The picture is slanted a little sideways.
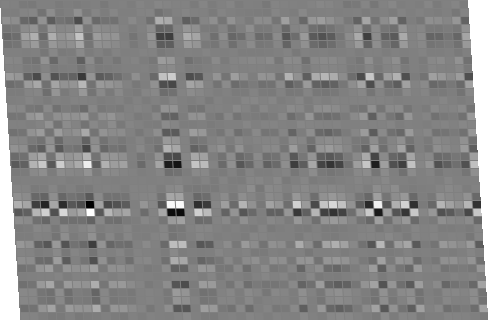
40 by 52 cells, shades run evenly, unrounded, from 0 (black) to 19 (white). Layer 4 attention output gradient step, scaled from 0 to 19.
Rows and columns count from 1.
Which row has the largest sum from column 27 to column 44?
26
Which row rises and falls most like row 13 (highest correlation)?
23
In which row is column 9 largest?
27
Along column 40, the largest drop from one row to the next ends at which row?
28
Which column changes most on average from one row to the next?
9
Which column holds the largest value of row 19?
18
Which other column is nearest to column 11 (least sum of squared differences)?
34
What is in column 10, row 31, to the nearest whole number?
11
